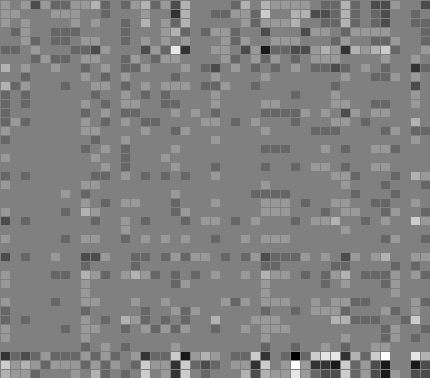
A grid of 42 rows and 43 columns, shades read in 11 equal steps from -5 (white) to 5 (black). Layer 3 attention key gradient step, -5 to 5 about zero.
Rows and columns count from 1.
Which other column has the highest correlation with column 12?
30
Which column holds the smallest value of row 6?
18
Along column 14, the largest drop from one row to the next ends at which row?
31
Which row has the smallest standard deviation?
28
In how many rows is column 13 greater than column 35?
17
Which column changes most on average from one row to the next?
42
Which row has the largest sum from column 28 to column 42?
41
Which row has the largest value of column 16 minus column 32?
40
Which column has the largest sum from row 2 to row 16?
43
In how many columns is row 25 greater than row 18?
9
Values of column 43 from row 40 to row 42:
-2 2 2
